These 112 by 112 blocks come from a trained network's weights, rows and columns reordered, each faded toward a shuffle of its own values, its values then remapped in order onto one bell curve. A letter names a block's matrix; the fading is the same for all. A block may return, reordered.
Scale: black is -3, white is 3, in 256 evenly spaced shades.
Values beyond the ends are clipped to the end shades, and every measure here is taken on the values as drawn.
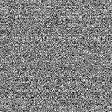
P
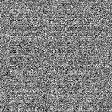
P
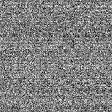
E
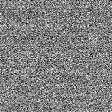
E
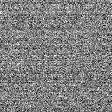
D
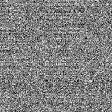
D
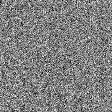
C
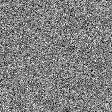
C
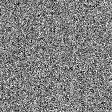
C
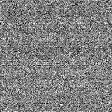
E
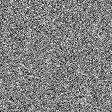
C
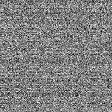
E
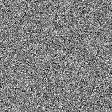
C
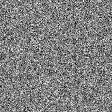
C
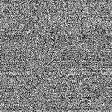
D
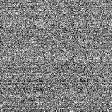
E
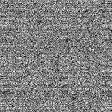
E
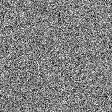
C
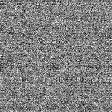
D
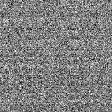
D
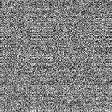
P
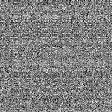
E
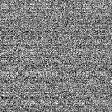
P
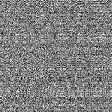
P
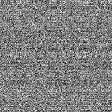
P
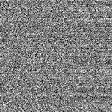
D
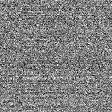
D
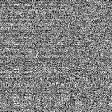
E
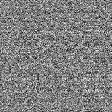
E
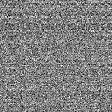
E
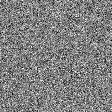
C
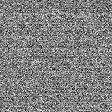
D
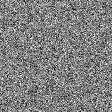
C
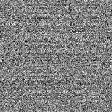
E
